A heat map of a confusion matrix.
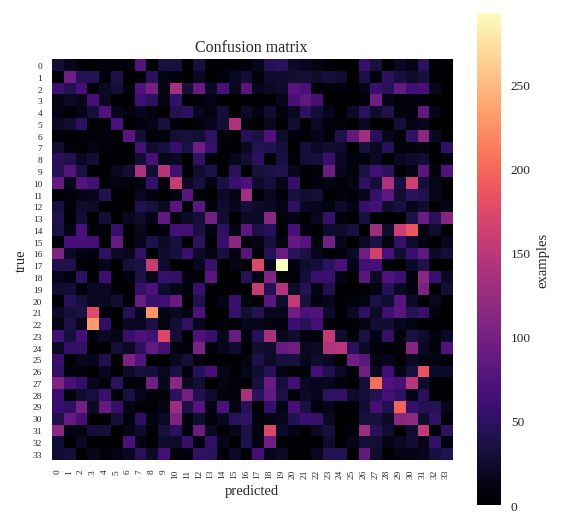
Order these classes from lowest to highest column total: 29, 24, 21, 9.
24, 21, 9, 29
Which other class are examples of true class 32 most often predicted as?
18
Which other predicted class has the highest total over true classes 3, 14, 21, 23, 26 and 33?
8
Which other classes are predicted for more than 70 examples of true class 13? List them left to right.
9, 18, 31, 33
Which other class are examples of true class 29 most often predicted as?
10
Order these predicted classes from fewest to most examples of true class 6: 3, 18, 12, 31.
3, 12, 18, 31
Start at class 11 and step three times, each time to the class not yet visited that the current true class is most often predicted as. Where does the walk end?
30
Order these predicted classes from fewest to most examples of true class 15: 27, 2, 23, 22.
22, 27, 2, 23
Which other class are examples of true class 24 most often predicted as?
23
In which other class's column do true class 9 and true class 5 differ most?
7
